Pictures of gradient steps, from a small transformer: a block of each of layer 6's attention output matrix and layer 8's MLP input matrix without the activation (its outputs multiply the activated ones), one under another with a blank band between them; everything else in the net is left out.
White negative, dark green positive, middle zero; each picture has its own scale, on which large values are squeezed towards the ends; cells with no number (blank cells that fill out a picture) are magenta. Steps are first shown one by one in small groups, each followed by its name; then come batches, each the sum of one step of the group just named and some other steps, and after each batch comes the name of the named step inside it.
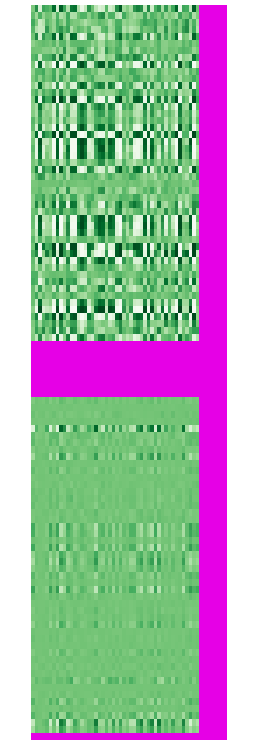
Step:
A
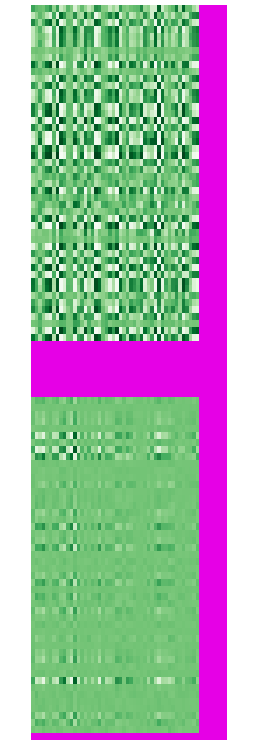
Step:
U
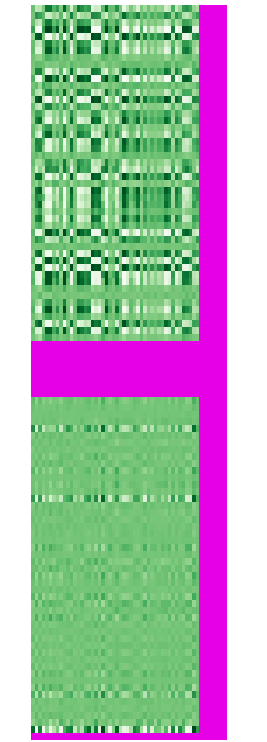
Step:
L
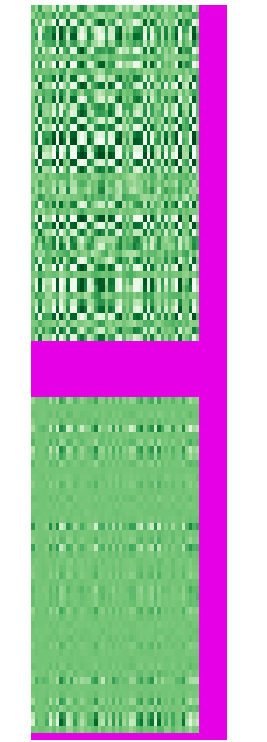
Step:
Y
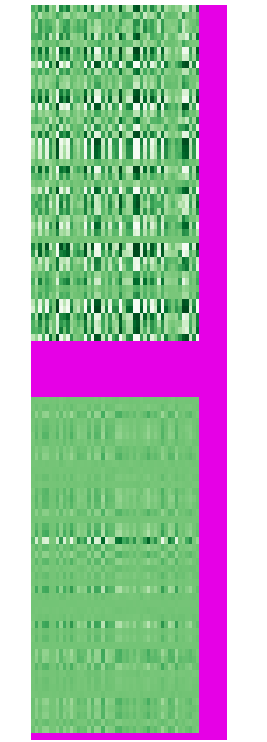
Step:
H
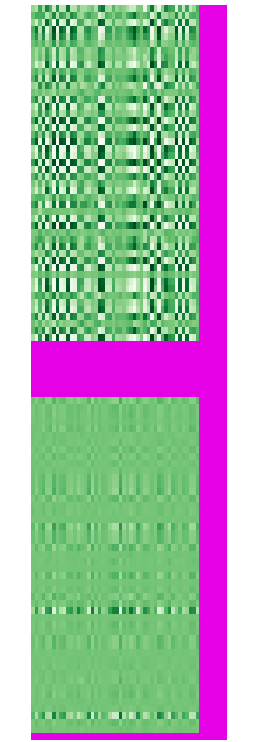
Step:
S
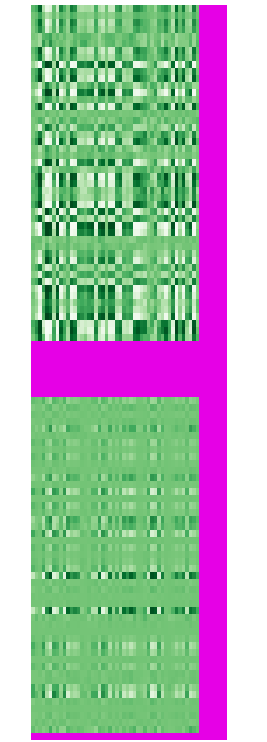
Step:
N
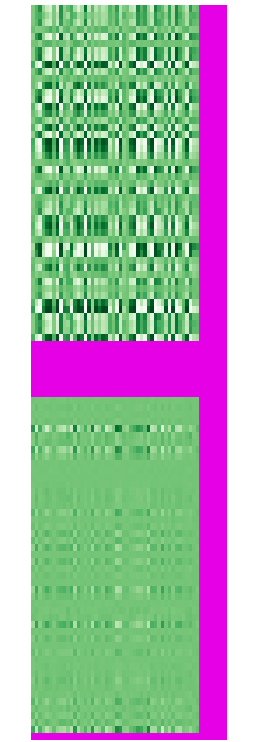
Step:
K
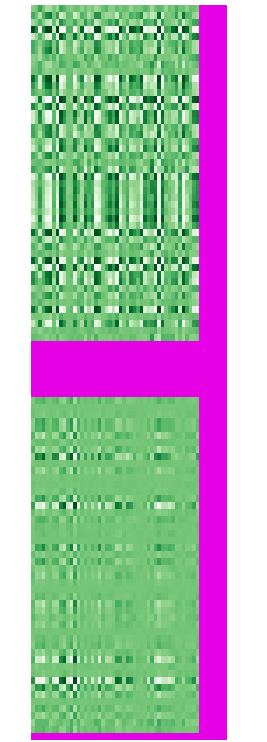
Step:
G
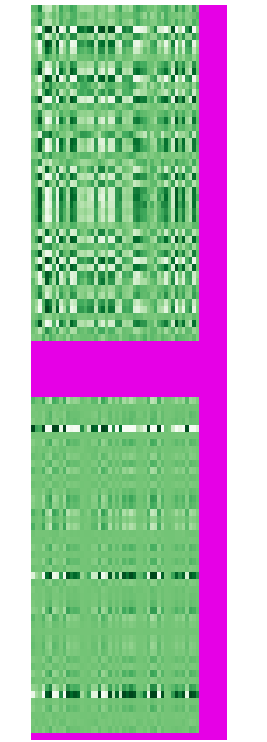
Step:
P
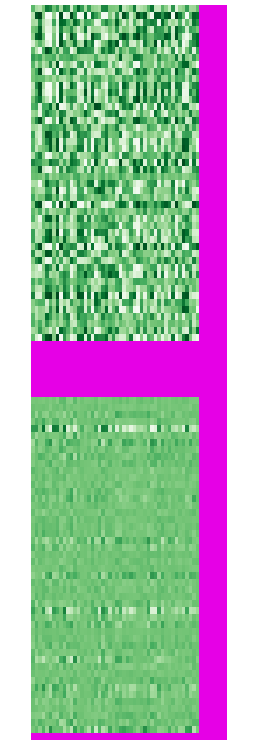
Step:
H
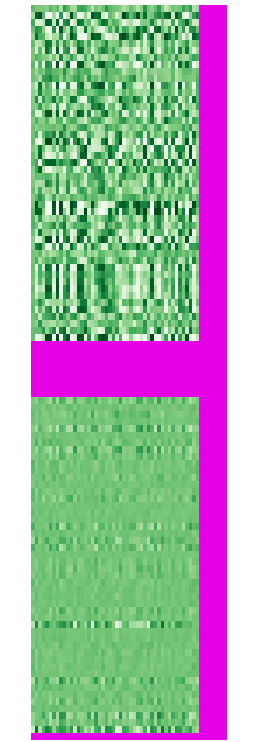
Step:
Y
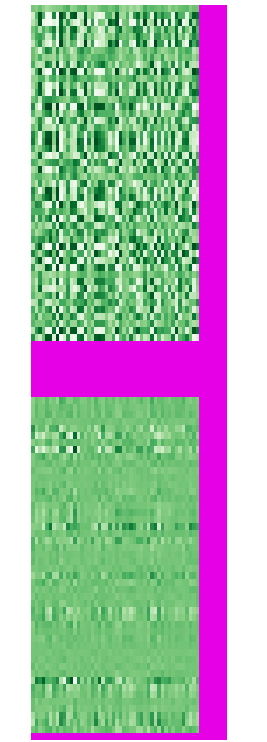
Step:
Y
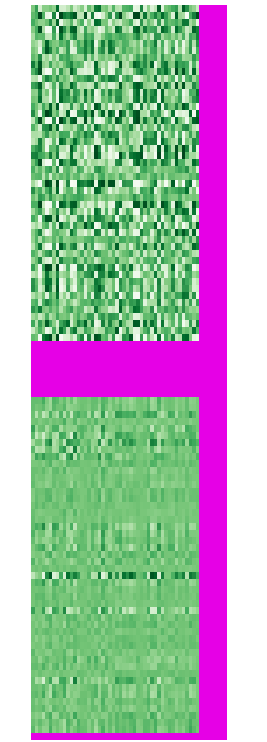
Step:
U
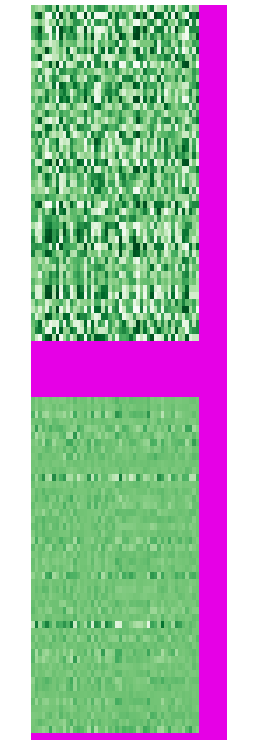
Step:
H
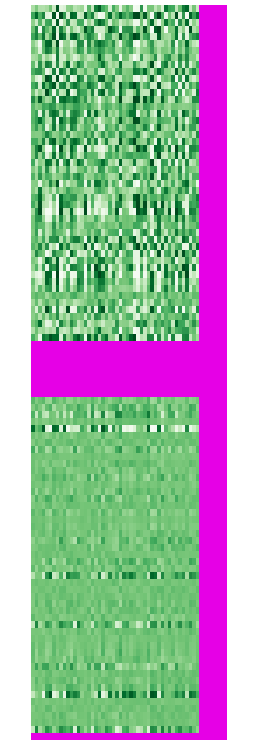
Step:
P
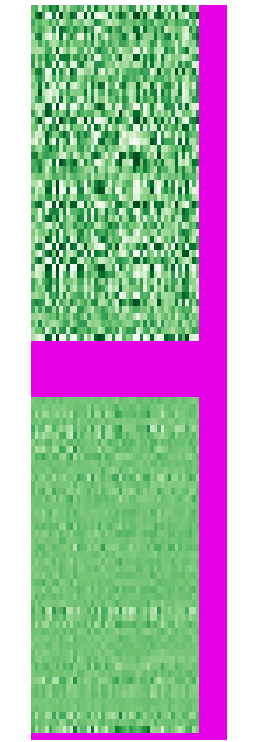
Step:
U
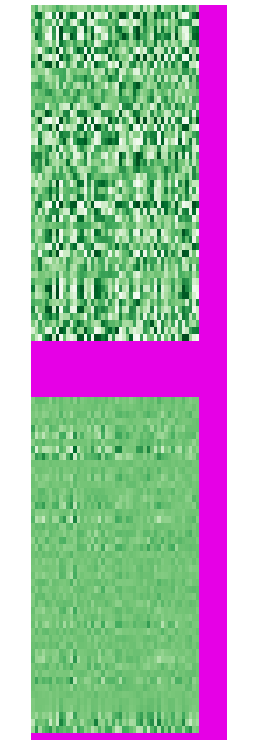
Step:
U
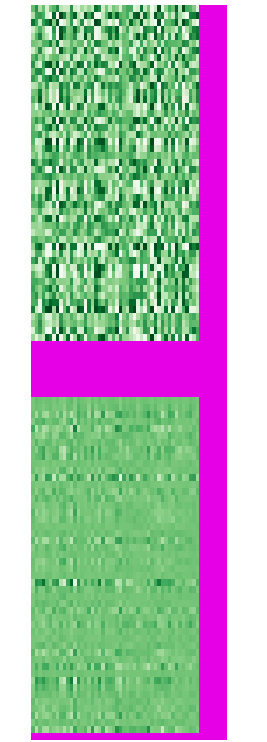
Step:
K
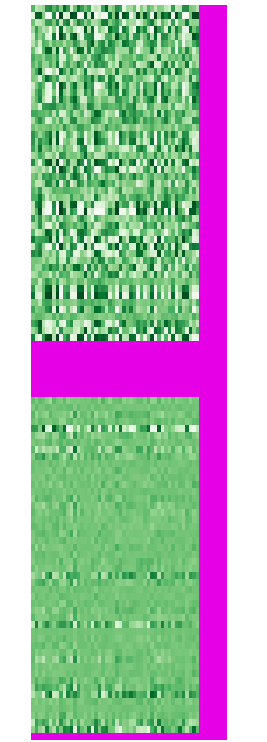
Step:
P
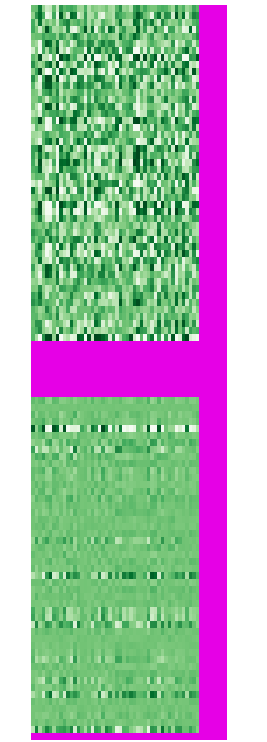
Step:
P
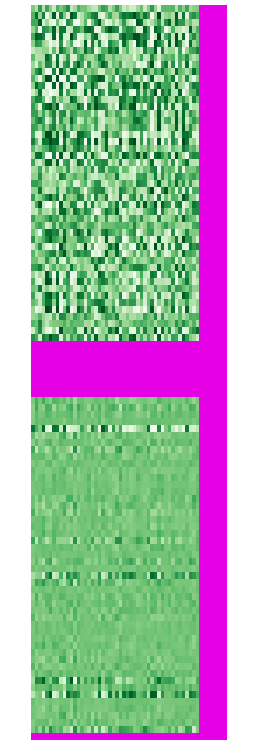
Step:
P
